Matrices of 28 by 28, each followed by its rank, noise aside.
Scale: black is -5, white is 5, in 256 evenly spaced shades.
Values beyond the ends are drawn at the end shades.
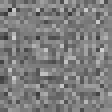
four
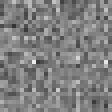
six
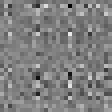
two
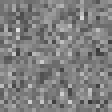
six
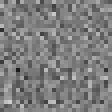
five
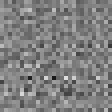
four
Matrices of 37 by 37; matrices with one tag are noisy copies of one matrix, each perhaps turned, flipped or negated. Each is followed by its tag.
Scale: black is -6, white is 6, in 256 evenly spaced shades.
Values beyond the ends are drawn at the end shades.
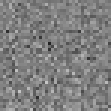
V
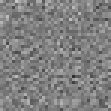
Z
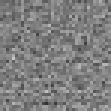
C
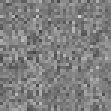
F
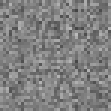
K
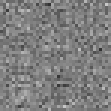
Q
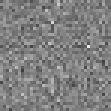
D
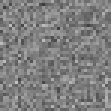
Q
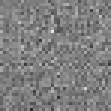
D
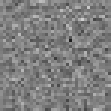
C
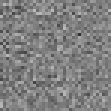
V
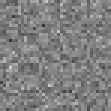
C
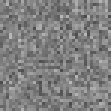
K
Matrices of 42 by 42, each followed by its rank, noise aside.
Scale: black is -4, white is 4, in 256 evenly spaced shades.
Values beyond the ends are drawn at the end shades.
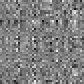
four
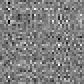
five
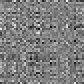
four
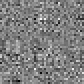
six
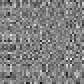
five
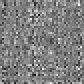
six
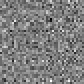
five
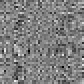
six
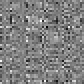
four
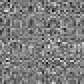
five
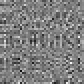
six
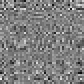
three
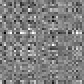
three
